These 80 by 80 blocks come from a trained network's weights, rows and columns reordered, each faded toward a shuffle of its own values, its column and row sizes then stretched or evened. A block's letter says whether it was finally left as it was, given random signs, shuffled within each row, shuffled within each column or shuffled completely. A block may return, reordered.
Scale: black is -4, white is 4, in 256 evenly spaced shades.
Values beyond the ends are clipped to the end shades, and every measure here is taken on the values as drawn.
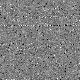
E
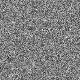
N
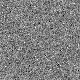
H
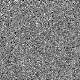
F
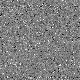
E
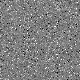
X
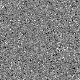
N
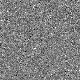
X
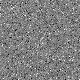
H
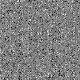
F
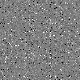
N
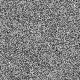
H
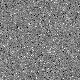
H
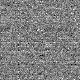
F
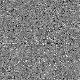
N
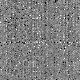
F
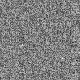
F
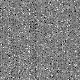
X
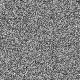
E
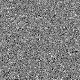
N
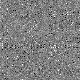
F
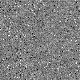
X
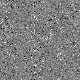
X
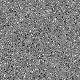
H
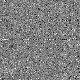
F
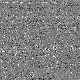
E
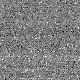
E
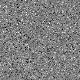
E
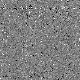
N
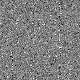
X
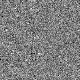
N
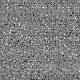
E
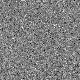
H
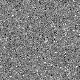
X
